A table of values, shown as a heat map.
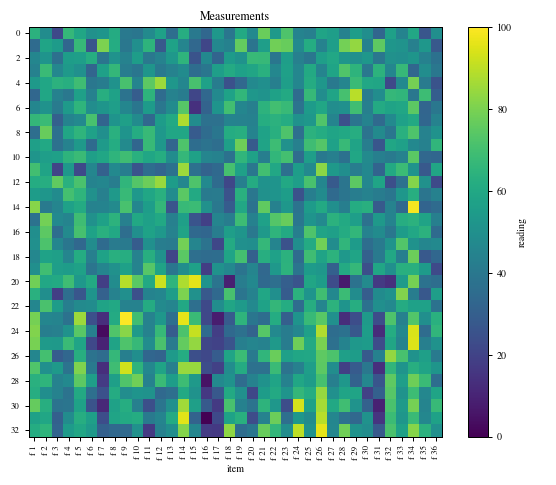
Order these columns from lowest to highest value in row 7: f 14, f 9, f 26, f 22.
f 9, f 22, f 26, f 14
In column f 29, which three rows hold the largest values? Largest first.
5, 1, 12
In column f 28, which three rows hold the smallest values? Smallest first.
20, 23, 27
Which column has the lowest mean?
f 16
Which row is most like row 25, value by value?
24
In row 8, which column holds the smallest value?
f 15
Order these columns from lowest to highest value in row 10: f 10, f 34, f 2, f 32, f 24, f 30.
f 24, f 32, f 30, f 2, f 10, f 34
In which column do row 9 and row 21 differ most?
f 19
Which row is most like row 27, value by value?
23
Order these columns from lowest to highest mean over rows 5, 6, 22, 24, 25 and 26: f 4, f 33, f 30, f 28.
f 30, f 4, f 28, f 33
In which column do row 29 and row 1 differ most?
f 7
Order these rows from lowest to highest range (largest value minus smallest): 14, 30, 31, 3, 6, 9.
3, 9, 6, 14, 30, 31
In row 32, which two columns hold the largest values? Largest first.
f 26, f 24
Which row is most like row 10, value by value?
13
